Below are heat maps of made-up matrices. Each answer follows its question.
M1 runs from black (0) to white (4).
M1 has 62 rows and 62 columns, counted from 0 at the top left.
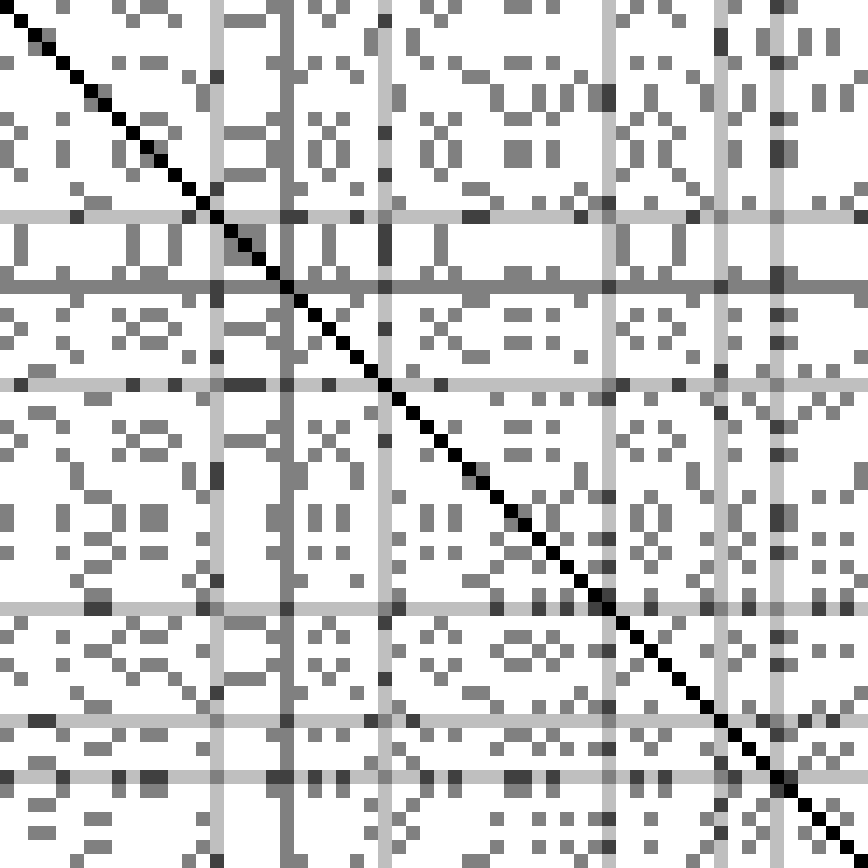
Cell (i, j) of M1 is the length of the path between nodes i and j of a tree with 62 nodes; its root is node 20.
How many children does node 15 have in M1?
9
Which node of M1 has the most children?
55
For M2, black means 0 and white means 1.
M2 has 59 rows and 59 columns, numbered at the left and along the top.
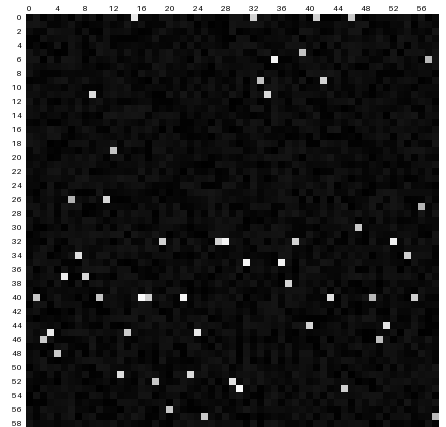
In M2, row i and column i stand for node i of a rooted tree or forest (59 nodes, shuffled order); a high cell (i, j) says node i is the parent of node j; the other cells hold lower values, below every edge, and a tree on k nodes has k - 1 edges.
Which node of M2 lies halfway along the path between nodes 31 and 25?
6
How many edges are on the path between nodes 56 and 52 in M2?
3
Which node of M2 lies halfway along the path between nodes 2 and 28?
0
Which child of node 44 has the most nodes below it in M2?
40
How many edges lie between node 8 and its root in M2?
4
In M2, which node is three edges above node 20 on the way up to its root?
32
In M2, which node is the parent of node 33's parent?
11
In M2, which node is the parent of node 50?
46
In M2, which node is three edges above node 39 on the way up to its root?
38
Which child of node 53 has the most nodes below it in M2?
45
